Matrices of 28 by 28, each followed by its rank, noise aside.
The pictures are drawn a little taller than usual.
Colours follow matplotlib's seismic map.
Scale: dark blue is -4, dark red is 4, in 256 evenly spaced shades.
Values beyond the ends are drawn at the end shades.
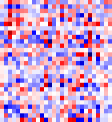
four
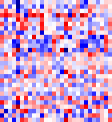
four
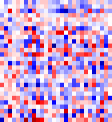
four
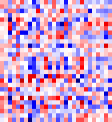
four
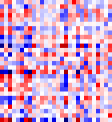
two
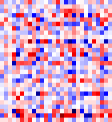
four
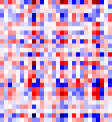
two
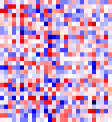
five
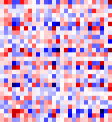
three
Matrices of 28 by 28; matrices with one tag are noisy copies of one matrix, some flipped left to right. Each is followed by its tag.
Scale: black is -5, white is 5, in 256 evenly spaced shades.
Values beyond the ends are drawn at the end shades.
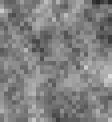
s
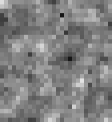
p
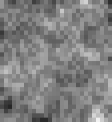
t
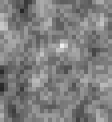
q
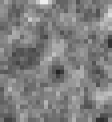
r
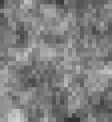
t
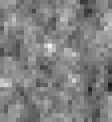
q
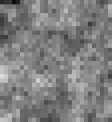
s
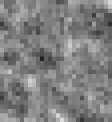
p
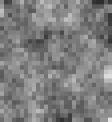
s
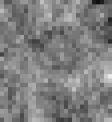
s
